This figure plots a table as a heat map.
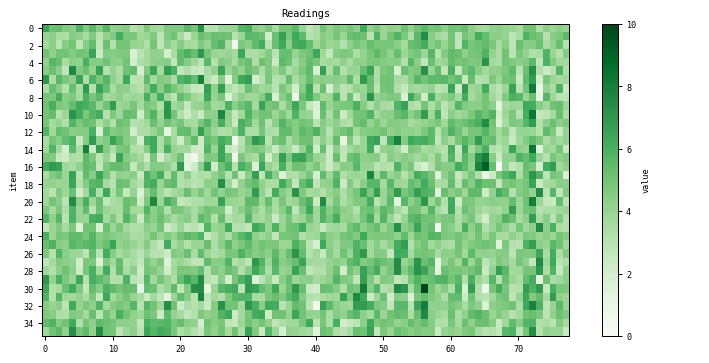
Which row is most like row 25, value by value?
9
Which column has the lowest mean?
14
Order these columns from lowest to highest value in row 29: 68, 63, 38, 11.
11, 38, 68, 63
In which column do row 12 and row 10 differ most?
18
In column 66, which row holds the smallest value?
17
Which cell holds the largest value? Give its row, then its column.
30, 56
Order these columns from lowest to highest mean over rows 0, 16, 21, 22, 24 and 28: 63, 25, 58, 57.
25, 58, 63, 57
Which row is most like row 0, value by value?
24
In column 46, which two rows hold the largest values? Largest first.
31, 32
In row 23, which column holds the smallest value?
58
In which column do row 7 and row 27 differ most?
73
